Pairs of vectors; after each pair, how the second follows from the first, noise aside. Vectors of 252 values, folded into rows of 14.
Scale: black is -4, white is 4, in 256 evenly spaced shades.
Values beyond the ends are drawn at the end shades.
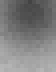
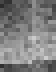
wrapped around.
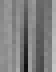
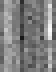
wrapped around, negated.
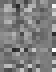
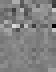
wrapped around, negated, partly zeroed.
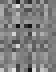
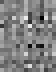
wrapped around.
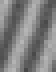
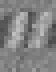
wrapped around, negated, partly zeroed.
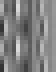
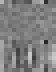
wrapped around, negated, partly zeroed.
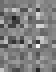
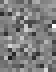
shuffled.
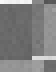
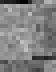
negated.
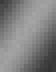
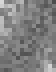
reversed, negated, partly zeroed.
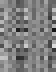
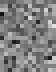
shuffled.
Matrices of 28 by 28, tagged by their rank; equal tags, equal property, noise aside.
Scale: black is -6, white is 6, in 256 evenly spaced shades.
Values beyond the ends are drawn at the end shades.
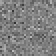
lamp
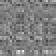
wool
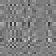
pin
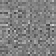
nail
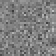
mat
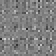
nail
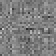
nail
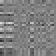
pin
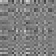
pin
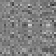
nail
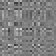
pin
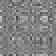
wool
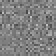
nail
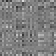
pin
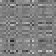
pin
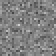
lamp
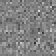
mat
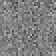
lamp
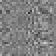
nail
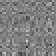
nail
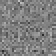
lamp
